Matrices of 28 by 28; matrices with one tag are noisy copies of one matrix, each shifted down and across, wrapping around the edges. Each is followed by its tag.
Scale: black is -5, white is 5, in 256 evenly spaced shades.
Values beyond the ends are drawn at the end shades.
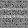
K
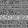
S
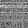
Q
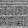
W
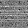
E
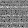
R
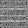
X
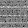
R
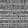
E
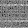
X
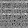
X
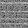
R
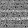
K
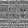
E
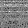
Q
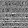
E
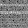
K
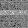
S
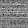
E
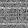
X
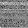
Q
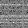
W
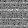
R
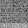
S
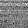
Q
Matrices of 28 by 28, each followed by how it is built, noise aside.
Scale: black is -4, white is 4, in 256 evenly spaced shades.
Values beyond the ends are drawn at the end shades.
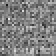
blocks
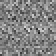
repeating columns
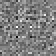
low rank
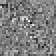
banded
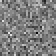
low rank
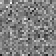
low rank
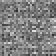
blocks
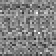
repeating columns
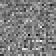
uneven rows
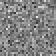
repeating columns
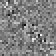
banded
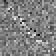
banded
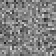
blocks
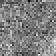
smooth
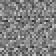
repeating columns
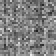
blocks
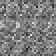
repeating columns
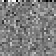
uneven rows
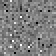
sparse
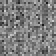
blocks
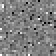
sparse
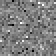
sparse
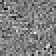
banded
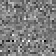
uneven rows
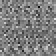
repeating columns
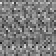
repeating columns
